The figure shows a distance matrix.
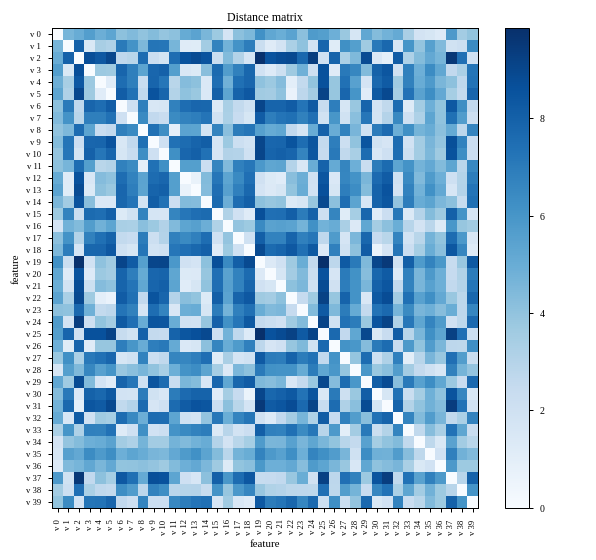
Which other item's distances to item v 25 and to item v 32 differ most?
v 19
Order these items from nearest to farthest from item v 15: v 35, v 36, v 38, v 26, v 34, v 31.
v 31, v 34, v 36, v 35, v 38, v 26
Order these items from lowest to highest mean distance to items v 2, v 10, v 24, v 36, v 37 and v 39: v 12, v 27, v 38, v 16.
v 16, v 27, v 38, v 12
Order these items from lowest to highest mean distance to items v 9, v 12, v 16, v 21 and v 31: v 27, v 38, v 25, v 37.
v 27, v 38, v 25, v 37
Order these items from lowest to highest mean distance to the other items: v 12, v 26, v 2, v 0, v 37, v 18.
v 0, v 26, v 12, v 18, v 37, v 2
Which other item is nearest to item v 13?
v 12
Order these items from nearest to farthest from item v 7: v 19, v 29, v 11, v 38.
v 38, v 11, v 29, v 19
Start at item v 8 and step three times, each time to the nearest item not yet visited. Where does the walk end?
v 14
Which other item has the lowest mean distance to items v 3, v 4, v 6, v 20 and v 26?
v 1
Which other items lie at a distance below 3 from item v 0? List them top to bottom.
v 16, v 28, v 34, v 35, v 36
